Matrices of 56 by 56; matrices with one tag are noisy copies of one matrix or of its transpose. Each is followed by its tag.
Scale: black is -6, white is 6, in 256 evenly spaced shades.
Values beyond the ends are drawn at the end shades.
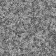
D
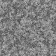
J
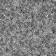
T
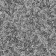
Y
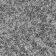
Y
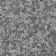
D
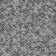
T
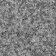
D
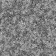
J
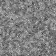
D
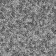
T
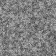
D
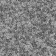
Y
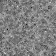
T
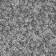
T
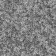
Y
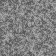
T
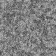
J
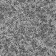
Y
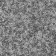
D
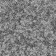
J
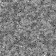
J
